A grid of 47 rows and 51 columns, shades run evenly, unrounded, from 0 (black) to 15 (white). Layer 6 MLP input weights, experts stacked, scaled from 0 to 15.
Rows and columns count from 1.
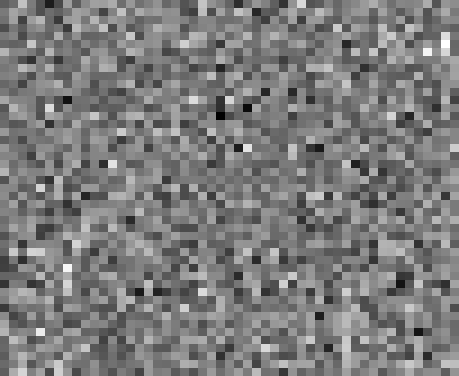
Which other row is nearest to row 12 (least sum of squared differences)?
41
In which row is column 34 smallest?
28
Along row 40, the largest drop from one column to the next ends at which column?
36
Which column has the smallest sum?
25
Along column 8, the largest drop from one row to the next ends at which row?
13
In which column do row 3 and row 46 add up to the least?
29
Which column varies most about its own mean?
8
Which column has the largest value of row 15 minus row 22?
44
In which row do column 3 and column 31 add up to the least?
31
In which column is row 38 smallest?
37
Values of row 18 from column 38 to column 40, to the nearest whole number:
5 7 9
